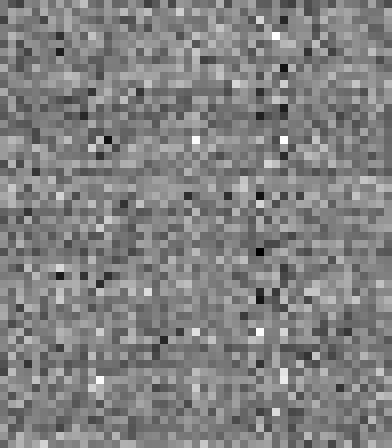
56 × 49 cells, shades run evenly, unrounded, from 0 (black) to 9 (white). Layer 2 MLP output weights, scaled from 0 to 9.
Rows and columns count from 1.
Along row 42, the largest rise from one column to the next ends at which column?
33
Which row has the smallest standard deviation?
17
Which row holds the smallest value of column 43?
49
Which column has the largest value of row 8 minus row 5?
8
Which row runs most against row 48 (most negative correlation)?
36
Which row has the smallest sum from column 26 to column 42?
44
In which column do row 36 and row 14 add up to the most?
48
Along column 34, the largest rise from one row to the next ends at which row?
55
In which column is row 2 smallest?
39
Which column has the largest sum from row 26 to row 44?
24
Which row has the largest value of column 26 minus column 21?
43
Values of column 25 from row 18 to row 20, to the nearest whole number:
9 6 4
